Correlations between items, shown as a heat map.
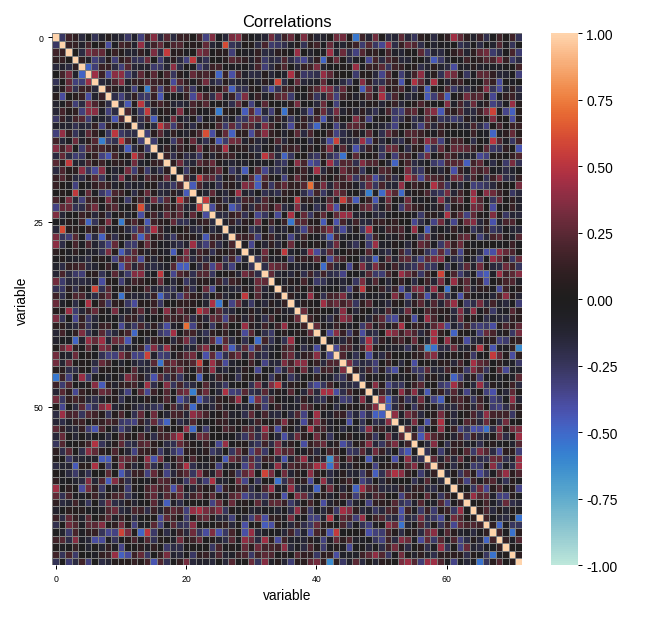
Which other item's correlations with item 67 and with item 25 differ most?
10
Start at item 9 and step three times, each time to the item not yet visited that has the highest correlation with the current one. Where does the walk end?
22
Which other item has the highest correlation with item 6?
34
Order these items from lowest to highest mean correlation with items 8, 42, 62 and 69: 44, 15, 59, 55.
55, 59, 44, 15
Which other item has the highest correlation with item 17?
2
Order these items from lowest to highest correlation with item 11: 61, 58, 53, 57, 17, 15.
15, 61, 53, 17, 58, 57
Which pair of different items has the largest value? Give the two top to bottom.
20, 39
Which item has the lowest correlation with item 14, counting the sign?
7
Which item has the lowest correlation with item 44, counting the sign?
16
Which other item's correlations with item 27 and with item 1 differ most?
13
